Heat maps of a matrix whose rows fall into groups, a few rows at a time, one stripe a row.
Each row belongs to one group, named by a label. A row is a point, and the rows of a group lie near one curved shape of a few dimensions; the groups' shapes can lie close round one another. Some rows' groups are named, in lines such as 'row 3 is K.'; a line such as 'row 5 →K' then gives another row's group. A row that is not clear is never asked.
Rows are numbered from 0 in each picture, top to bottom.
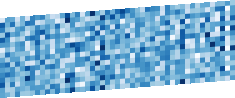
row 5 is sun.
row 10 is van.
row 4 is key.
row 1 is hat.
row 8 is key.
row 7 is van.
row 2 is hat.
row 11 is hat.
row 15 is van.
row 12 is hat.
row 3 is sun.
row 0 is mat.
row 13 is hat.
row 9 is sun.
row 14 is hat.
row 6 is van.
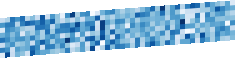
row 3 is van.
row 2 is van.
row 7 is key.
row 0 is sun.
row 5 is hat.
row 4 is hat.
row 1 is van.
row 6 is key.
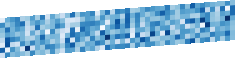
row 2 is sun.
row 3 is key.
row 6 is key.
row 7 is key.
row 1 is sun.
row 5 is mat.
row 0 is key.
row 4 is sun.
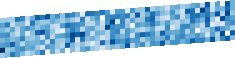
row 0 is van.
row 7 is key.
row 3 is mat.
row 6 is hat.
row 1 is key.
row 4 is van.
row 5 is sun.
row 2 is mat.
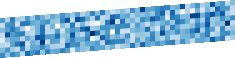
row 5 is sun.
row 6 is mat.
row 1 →van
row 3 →sun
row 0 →key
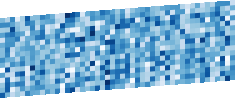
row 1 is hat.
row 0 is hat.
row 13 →sun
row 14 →mat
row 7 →key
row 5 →van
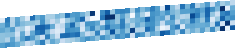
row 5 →sun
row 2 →mat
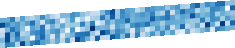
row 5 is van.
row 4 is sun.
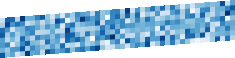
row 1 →sun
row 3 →hat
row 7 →van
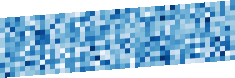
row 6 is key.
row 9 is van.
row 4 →van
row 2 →sun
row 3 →van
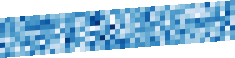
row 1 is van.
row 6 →mat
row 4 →hat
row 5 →hat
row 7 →hat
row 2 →van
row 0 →van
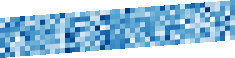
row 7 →hat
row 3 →van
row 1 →sun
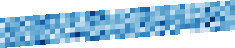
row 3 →key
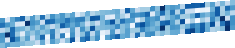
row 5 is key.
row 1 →van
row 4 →key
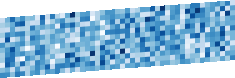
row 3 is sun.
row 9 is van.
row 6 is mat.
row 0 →sun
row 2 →mat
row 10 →van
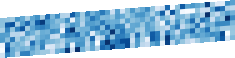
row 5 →key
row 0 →van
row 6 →mat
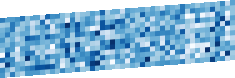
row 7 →mat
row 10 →van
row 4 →van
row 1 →key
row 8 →van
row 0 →hat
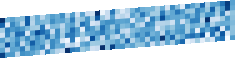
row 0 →key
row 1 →key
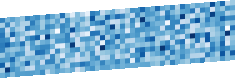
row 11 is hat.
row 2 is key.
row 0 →key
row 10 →sun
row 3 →mat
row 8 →sun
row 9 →key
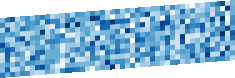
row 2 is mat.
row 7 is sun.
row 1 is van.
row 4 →sun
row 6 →sun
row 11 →mat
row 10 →mat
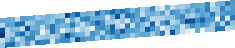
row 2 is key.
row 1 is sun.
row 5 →van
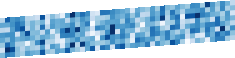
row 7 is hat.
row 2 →sun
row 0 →sun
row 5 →mat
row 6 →sun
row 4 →mat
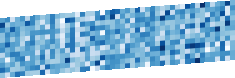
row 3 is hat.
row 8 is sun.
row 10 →key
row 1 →hat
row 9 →hat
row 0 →key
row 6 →hat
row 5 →hat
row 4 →key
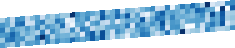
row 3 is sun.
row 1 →sun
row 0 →van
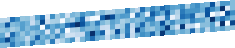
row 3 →key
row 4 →sun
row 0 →key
